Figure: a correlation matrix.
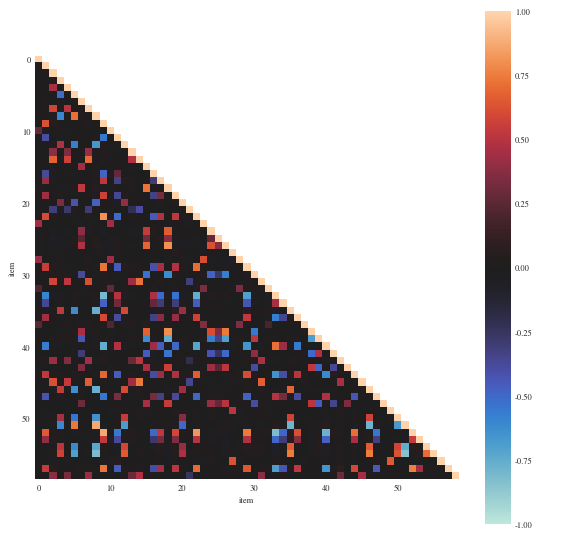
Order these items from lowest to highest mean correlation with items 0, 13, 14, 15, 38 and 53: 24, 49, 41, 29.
41, 49, 29, 24
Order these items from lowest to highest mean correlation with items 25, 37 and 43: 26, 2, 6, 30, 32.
30, 2, 32, 6, 26
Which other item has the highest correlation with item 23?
28
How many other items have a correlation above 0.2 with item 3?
7
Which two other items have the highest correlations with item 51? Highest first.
8, 5
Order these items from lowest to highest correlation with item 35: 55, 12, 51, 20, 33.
51, 33, 20, 12, 55
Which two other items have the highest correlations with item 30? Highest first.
39, 41
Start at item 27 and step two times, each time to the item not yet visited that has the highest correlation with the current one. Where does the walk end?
49
